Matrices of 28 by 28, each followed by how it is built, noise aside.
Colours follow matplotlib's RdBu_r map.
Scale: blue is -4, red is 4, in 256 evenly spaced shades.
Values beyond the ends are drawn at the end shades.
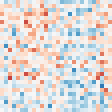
blocks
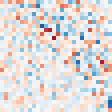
upper triangular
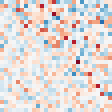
upper triangular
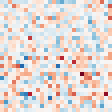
uneven rows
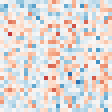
blocks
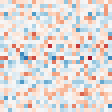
repeating columns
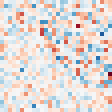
upper triangular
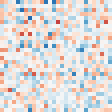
blocks
